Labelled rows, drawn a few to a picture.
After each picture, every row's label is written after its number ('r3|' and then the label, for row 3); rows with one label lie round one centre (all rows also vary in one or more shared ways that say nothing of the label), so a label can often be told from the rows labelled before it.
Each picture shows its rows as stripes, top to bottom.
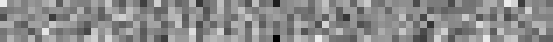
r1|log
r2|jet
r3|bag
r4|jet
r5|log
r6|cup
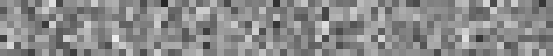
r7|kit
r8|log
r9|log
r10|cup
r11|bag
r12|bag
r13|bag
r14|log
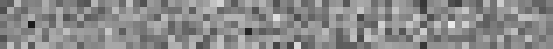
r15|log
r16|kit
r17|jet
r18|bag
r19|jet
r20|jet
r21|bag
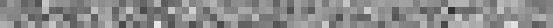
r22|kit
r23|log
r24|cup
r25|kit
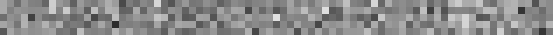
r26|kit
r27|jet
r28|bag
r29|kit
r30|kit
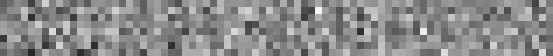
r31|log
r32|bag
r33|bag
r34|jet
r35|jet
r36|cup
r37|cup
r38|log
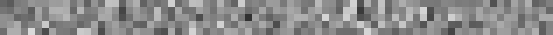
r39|jet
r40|jet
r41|jet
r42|log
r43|cup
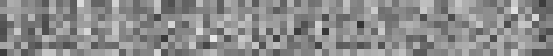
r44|kit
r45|kit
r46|cup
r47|jet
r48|cup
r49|kit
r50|bag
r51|kit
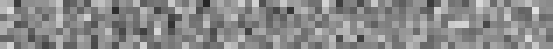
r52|jet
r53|cup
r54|cup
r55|kit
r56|log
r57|jet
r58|cup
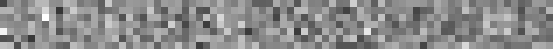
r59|jet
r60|bag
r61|log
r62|jet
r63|log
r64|jet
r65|bag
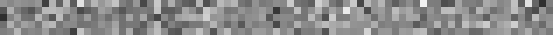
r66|jet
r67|kit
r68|cup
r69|kit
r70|log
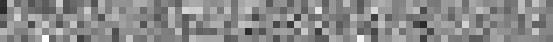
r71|cup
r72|cup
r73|jet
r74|bag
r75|jet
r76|log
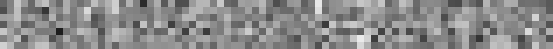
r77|log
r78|cup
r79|cup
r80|kit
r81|bag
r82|log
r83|log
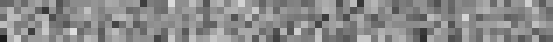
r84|jet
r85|cup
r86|bag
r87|log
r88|bag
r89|cup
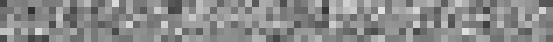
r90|kit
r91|log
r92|cup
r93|log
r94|bag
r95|cup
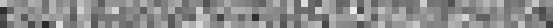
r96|jet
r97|jet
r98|kit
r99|cup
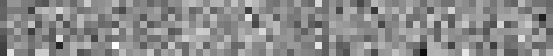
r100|cup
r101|jet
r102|kit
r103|kit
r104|log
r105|cup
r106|bag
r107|bag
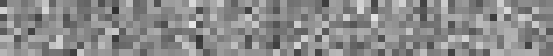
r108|log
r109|log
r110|kit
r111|cup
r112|log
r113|kit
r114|cup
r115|log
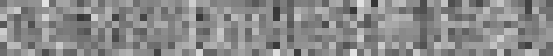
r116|log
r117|cup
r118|log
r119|bag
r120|log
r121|log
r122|cup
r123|jet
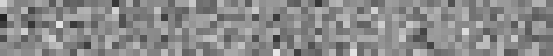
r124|log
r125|bag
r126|kit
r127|cup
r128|bag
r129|kit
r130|jet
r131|jet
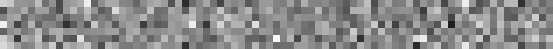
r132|bag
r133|bag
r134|cup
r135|log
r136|jet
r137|jet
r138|bag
